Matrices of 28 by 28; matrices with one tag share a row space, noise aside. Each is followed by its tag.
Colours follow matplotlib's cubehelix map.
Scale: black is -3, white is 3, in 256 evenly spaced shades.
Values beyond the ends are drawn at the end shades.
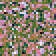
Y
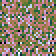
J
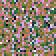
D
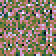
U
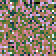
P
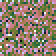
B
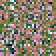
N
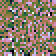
N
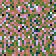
J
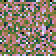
U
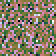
J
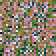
B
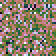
B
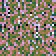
J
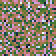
U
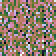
U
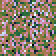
D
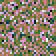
N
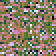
P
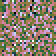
D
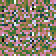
D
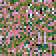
P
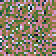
B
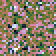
Y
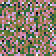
J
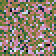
Y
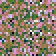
P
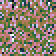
N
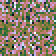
D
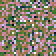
D
